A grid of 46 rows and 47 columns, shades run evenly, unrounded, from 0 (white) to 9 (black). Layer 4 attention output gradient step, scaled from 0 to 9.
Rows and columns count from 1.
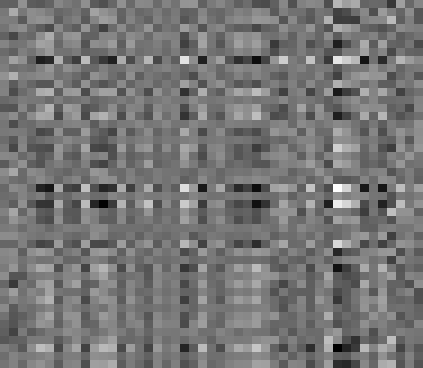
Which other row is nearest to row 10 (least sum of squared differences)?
30
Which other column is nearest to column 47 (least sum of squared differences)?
22
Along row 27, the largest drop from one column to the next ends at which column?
44
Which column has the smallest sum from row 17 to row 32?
38
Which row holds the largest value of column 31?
6
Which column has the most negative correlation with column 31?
41
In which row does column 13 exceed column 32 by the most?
8
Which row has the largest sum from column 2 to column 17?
24
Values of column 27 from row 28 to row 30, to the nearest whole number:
6 5 5
